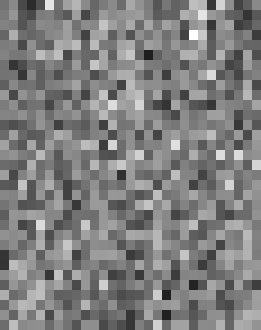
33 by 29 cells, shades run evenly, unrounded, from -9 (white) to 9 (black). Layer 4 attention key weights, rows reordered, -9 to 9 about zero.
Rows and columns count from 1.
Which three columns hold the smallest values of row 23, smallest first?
5, 10, 22
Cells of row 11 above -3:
26
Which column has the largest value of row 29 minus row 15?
20
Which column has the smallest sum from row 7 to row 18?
15
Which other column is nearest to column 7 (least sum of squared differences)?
2
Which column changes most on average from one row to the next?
16
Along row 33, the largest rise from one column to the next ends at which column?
19
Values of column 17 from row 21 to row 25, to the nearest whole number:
-5 4 2 -2 1
